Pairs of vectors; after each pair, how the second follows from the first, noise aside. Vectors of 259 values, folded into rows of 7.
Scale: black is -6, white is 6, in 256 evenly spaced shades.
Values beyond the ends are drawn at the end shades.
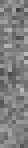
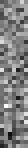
wrapped around, scaled up.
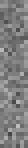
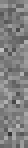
copied.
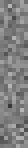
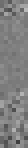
reversed, negated, partly zeroed.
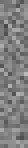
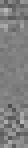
reversed, negated, partly zeroed.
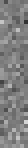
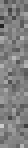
reversed, negated.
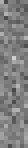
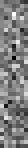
wrapped around, scaled up.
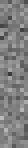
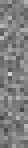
negated.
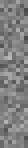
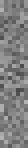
reversed, negated.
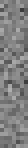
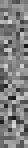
wrapped around, scaled up.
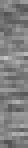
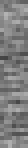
negated.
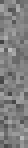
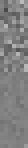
reversed, negated, partly zeroed.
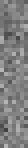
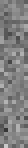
copied.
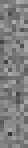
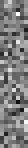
wrapped around, negated, scaled up.
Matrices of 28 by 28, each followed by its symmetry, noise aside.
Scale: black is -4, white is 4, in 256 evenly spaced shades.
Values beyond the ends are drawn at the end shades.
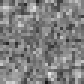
same after a half turn.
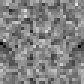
mirrored left to right.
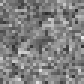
symmetric.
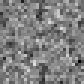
same after a half turn.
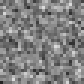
same after a half turn.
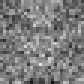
mirrored left to right.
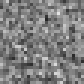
antisymmetric.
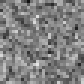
no symmetry.
